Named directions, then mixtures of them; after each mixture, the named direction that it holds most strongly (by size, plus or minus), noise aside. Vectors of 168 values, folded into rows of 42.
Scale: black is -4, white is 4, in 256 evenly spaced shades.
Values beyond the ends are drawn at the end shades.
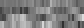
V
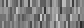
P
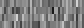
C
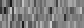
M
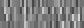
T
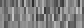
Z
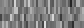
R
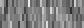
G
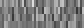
Z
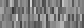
C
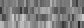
V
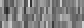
G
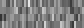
R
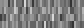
R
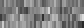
V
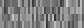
Z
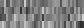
V
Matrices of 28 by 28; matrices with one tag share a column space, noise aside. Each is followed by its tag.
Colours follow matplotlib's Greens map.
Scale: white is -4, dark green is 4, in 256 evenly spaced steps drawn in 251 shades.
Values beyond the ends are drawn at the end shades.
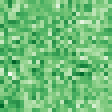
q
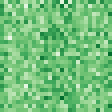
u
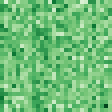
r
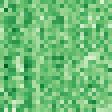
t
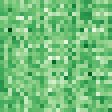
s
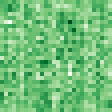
q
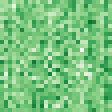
q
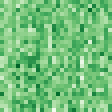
t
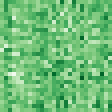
q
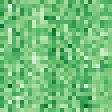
r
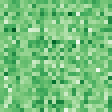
s
